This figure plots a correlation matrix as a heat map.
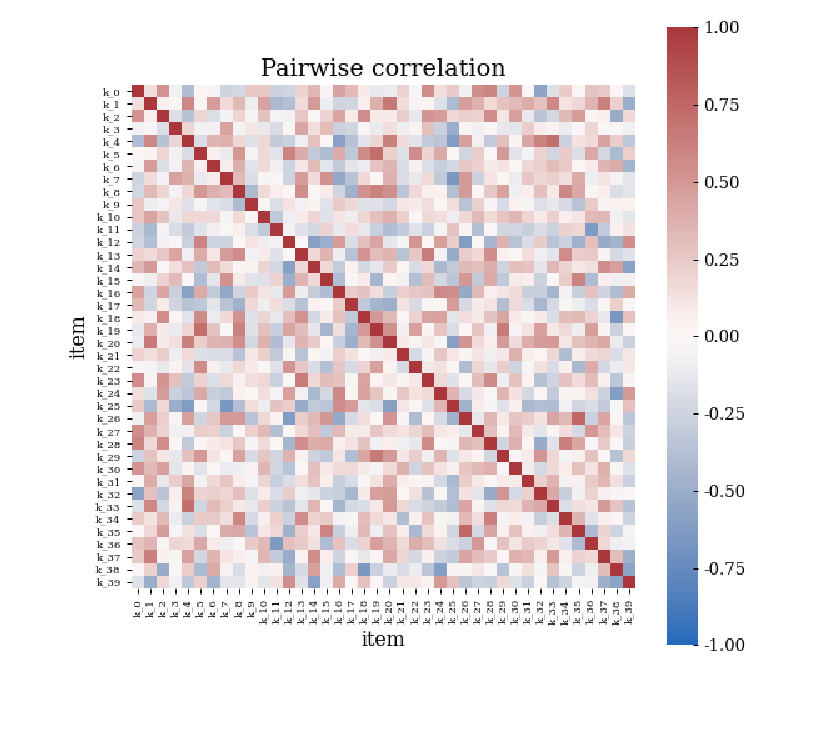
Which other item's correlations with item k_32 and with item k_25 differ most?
k_4
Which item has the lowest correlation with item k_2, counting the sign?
k_38
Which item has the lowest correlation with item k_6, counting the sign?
k_39
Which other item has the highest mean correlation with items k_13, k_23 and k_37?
k_28
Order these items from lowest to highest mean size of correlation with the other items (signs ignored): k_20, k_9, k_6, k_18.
k_9, k_6, k_18, k_20
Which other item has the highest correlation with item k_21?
k_30
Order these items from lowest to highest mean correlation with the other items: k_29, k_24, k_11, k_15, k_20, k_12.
k_11, k_12, k_15, k_24, k_29, k_20
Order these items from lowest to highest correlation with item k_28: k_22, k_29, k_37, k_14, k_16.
k_29, k_22, k_16, k_37, k_14
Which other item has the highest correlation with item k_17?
k_25
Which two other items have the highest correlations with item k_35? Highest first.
k_26, k_15
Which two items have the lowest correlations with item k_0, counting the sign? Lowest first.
k_32, k_4
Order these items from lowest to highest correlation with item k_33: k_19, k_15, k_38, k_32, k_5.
k_5, k_15, k_19, k_38, k_32
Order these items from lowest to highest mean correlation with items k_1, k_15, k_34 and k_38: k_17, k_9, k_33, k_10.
k_9, k_17, k_10, k_33
